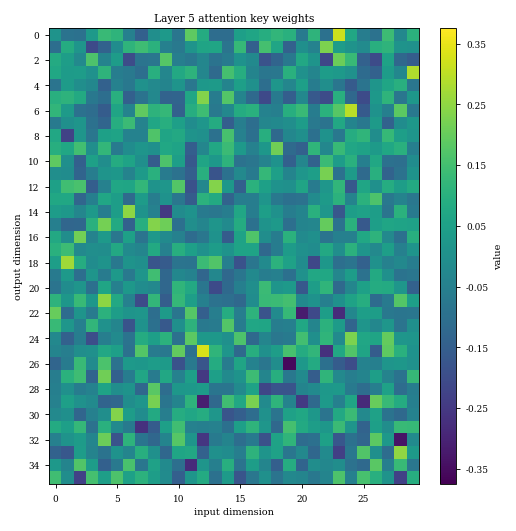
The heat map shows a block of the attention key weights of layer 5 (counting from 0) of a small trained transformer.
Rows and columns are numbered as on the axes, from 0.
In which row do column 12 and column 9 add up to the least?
29
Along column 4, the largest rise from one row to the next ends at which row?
15
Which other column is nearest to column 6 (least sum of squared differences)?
26
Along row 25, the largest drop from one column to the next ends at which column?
22
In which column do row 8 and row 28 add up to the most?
8
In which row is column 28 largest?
33
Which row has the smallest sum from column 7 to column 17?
32
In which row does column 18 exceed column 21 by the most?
18
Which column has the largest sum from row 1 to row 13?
23
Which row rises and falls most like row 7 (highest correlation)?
30
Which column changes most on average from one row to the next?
28
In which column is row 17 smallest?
17
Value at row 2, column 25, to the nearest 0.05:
-0.15
